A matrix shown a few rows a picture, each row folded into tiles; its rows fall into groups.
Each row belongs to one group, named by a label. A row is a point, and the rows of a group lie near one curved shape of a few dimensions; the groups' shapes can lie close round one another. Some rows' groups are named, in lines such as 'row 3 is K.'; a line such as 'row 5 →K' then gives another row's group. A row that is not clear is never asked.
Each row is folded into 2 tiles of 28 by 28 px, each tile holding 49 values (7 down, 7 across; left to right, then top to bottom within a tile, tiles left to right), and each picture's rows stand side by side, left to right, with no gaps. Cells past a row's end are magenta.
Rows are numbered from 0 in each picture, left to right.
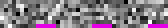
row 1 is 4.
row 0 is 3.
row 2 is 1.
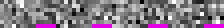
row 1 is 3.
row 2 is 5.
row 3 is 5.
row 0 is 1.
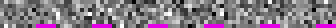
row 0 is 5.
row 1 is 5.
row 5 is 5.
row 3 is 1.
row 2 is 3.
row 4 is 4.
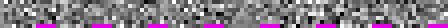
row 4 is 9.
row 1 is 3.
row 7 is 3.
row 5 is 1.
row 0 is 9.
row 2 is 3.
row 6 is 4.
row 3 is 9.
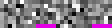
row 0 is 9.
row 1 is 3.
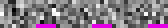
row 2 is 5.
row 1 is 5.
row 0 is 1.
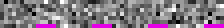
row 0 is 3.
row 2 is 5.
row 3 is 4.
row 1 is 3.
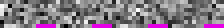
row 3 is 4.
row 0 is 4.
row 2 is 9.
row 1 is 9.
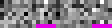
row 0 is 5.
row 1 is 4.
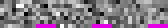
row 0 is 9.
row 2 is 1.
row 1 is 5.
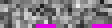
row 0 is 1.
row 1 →1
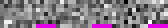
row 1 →4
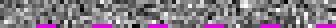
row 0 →4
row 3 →1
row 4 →1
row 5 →1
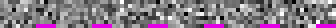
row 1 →5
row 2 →5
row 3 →5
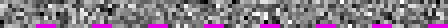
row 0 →4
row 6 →9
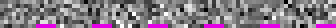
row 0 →4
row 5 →1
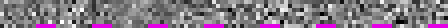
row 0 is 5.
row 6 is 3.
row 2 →1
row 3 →3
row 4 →9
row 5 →4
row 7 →4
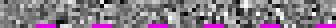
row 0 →1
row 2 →1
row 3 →5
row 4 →1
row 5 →5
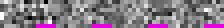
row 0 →5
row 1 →1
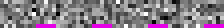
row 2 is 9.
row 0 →5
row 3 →1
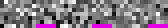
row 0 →9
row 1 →4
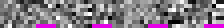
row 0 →3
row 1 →5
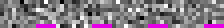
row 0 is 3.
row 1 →1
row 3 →4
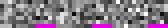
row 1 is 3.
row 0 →5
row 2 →9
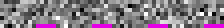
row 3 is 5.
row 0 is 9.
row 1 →3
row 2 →9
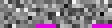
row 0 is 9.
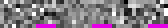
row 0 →9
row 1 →1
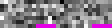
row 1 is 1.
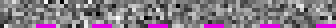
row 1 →1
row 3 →4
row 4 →4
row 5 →3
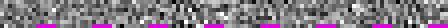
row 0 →5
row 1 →4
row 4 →5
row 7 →1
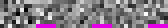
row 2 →9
